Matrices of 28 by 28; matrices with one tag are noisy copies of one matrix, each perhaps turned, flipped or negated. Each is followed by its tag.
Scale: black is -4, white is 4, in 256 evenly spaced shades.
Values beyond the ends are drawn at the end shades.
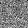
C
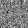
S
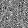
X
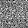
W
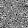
S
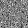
S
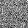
C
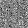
X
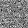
X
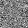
S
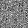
X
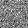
C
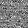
X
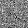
C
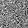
C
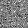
X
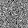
W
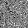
C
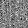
X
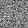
W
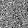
C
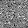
W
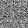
W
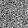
C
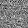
X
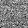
C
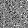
C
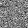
S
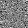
S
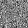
S
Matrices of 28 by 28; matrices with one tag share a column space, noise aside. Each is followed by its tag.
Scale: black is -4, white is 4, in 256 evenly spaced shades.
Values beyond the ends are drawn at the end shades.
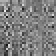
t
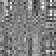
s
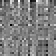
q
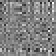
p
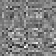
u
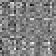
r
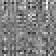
s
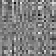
s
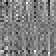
s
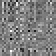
p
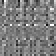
q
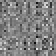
r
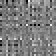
q
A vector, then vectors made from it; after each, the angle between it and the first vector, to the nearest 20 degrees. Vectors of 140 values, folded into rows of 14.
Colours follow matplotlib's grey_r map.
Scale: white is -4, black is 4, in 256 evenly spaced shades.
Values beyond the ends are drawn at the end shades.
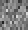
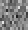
160 degrees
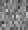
20 degrees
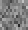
120 degrees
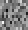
140 degrees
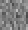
120 degrees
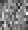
40 degrees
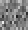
160 degrees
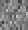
20 degrees
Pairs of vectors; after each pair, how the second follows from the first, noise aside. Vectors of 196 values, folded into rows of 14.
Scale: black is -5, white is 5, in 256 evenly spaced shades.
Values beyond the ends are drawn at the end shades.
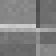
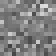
shuffled.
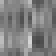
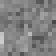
partly zeroed.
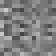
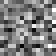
reversed, scaled up.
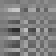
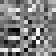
scaled up.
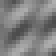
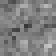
partly zeroed.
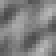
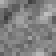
partly zeroed.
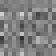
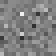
partly zeroed.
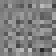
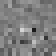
wrapped around, negated, partly zeroed.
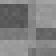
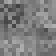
partly zeroed.
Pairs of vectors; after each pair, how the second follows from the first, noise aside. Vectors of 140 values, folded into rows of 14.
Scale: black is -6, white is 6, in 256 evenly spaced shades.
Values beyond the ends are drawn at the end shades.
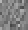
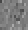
negated, partly zeroed.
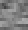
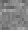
wrapped around, partly zeroed.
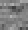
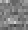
reversed, negated.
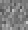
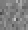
reversed, partly zeroed.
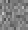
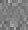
negated, partly zeroed.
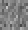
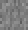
reversed, negated, shrunk.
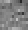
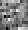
reversed, scaled up.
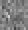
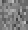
reversed, negated.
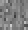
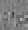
reversed, partly zeroed.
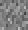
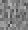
shuffled.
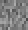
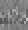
negated, partly zeroed.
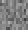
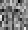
reversed, scaled up.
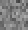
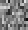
wrapped around, scaled up.
